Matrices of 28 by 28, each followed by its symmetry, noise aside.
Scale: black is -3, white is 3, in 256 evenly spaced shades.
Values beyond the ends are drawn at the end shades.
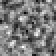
symmetric across the other diagonal.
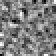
antisymmetric.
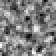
antisymmetric.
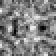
mirrored top to bottom.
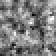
antisymmetric.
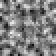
antisymmetric.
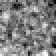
antisymmetric.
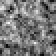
symmetric.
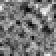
symmetric across the other diagonal.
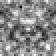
mirrored left to right.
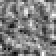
antisymmetric.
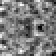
mirrored top to bottom.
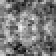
mirrored top to bottom.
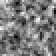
no symmetry.
